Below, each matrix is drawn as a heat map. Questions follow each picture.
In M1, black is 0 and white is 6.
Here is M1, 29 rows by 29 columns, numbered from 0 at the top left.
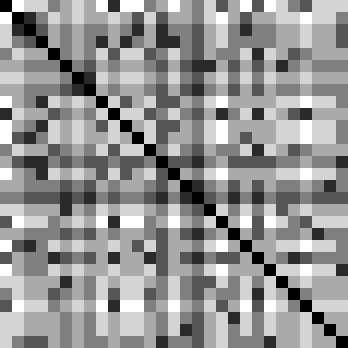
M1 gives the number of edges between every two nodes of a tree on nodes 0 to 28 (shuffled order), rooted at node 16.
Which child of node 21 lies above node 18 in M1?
9
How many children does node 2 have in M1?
3
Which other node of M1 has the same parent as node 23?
17
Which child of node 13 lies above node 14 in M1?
3
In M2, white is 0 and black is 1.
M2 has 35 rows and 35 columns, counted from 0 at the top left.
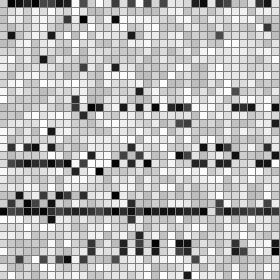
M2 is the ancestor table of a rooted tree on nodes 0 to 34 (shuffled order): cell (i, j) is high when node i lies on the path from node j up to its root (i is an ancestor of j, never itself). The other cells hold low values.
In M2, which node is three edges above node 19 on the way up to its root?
13
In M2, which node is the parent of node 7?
24
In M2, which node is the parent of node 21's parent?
26
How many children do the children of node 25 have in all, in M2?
3
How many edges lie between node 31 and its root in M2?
2
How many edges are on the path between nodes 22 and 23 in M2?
3
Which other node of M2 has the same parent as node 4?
3
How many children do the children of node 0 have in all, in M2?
2
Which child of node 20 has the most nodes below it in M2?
18
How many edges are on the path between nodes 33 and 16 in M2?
5
